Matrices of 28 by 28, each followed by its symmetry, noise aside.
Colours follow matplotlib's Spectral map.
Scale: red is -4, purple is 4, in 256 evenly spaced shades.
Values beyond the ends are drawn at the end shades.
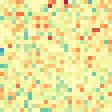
antisymmetric.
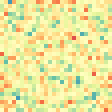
mirrored left to right.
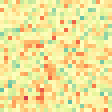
no symmetry.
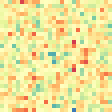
mirrored top to bottom.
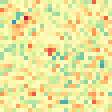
symmetric.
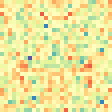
mirrored left to right.
